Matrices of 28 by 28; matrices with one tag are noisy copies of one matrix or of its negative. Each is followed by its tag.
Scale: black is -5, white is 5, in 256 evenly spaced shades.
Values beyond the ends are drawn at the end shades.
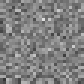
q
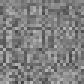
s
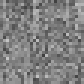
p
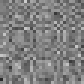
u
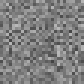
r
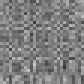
u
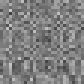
u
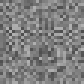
r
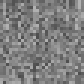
p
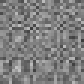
u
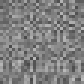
u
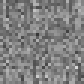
p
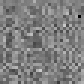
s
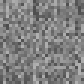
p
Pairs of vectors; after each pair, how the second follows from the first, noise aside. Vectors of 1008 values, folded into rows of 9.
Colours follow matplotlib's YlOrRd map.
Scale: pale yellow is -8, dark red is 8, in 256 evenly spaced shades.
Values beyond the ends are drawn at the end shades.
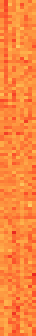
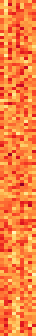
negated, scaled up.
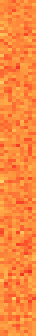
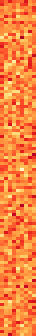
reversed, negated, scaled up.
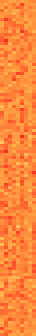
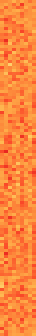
copied.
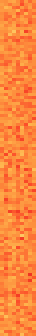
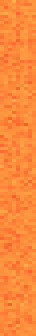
reversed, shrunk.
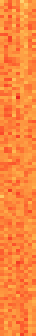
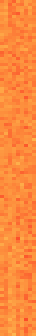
reversed, shrunk.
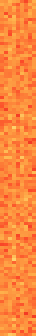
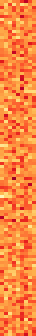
reversed, negated, scaled up.
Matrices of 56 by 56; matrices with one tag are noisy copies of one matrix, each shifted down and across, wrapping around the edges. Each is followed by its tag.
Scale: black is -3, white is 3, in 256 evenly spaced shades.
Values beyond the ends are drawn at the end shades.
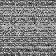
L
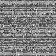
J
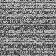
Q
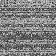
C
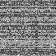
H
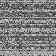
H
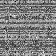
J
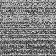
L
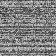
J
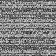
Q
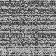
H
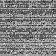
Q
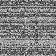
H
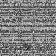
J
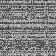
J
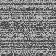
J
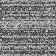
H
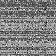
C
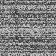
H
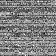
Q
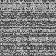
H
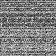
L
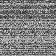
L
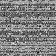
Q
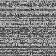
J
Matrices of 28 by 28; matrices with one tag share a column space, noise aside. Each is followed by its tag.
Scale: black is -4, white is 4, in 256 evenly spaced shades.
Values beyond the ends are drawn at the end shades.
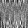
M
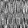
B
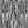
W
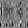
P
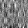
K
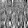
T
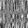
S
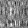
P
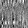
M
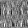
P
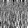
T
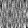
K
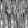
W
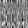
T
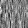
W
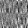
B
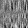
S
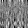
T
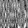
K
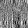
M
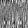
M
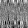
M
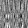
S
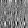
T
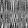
S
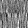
W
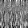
T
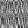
B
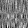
S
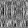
P
